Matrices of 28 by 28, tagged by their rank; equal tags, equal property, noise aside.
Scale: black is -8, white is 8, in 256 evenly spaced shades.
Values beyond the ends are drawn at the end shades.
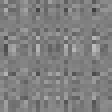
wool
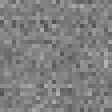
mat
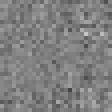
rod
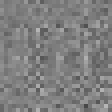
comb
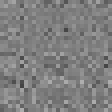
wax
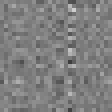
comb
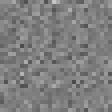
mat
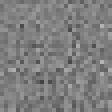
rod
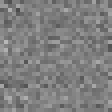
mat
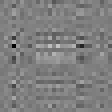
wool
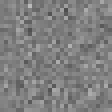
mat
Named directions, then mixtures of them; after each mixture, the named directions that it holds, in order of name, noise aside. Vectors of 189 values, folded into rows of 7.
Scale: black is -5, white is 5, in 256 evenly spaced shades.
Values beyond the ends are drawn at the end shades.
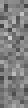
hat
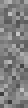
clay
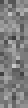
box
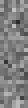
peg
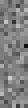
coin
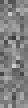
box.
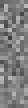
hat.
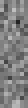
hat, peg.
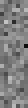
coin, peg.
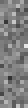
coin.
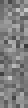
box, coin.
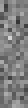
hat, peg.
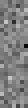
coin.
